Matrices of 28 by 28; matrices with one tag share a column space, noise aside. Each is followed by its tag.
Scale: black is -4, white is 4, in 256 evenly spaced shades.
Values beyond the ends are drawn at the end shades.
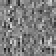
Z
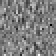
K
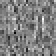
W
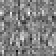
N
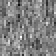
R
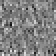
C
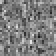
Z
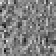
Z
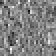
Z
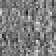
N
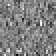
C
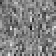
K
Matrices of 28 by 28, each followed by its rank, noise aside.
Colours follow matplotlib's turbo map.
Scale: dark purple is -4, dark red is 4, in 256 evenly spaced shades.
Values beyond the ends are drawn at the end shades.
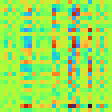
two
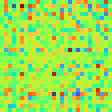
four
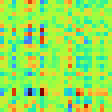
two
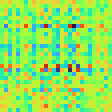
three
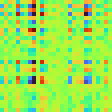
one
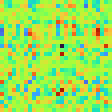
four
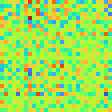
four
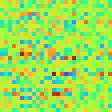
four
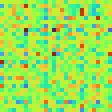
four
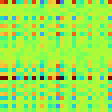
one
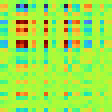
one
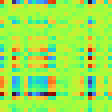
one
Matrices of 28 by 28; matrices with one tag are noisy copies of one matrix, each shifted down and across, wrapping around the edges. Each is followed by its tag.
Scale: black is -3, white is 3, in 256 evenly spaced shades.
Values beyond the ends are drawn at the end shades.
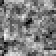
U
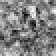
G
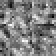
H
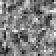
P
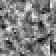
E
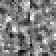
E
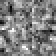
H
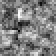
U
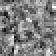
E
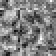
P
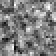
E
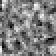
E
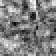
G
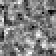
E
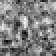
G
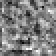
H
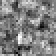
U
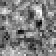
G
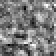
H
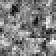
U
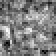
G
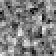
E
